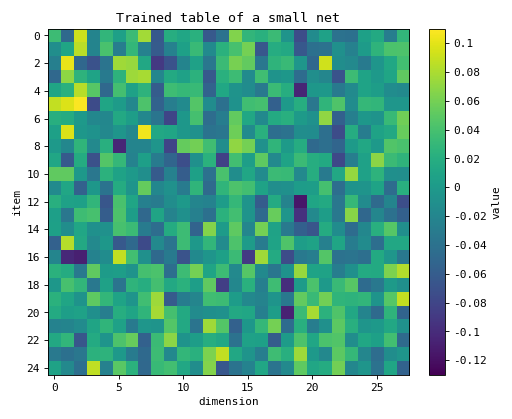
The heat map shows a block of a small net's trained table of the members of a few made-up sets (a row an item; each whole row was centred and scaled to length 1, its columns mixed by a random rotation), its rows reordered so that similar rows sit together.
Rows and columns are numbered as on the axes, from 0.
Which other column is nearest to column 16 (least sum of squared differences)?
25
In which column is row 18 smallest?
18
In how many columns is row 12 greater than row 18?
8
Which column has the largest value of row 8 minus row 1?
19
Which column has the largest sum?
14
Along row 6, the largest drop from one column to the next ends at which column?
22
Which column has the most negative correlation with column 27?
9
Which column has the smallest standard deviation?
24
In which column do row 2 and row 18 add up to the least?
3
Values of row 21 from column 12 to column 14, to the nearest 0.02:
0.08 0.04 -0.06
